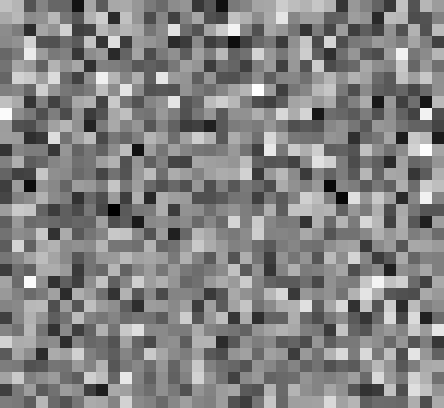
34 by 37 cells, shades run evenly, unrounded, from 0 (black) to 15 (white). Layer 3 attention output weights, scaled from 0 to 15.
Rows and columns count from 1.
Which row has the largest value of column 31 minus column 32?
9
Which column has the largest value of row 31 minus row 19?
36
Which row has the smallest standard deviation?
31
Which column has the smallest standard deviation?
14
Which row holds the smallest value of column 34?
12
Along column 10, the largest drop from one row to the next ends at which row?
5
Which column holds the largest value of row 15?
21
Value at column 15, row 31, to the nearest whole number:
6
